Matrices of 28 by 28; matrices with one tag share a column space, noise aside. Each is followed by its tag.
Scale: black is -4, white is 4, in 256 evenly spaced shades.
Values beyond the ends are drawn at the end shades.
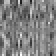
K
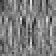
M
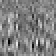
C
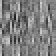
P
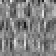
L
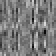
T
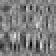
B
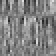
M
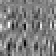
C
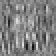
B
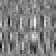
B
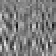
C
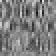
L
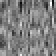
T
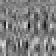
C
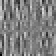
K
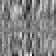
K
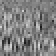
C
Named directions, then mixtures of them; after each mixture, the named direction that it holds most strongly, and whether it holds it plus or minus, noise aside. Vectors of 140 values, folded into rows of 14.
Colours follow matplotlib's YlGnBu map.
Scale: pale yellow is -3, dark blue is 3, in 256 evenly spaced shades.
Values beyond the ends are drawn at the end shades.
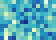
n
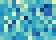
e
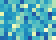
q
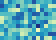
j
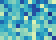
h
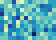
e, plus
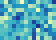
j, plus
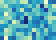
n, plus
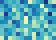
h, plus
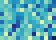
q, minus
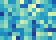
h, minus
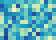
j, plus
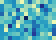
h, minus
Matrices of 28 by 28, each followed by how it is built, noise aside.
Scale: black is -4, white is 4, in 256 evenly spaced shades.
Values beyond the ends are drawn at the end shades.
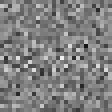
uneven rows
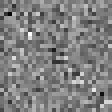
banded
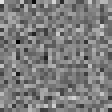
low rank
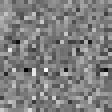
uneven rows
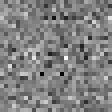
uneven rows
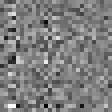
low rank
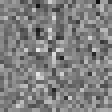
low rank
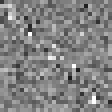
banded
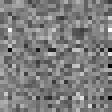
low rank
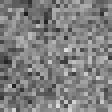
smooth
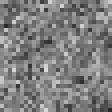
smooth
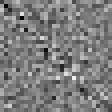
banded
